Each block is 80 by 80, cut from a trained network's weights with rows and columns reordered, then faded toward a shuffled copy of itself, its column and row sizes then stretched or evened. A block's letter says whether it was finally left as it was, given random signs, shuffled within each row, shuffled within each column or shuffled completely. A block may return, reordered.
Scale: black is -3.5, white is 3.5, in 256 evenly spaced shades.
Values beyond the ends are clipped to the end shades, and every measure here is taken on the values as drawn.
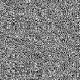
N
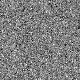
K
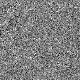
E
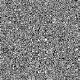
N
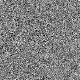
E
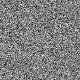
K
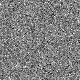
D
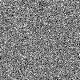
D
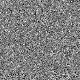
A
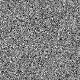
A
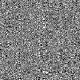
N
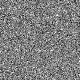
A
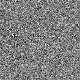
E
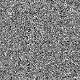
E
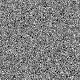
A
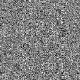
N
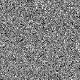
E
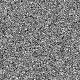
D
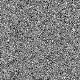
K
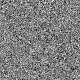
D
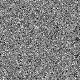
K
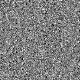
K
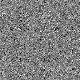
E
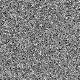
K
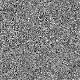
E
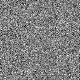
E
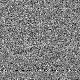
A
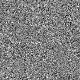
E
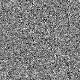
K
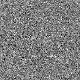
E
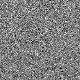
E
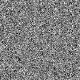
E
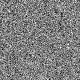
D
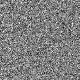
K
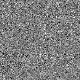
E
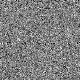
A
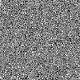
N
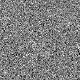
E
